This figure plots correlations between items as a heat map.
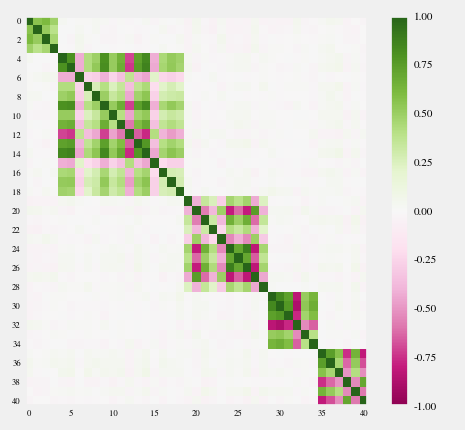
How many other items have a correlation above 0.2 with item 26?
6
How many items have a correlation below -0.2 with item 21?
3
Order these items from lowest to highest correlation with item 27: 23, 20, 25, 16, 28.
25, 28, 16, 23, 20
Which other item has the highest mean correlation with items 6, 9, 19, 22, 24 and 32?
26
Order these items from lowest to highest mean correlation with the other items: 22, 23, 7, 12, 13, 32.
12, 32, 23, 22, 7, 13
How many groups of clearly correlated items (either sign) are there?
5
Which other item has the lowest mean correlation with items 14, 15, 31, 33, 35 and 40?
32
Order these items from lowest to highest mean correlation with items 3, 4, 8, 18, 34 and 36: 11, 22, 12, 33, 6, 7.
12, 6, 22, 33, 7, 11
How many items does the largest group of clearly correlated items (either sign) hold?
15
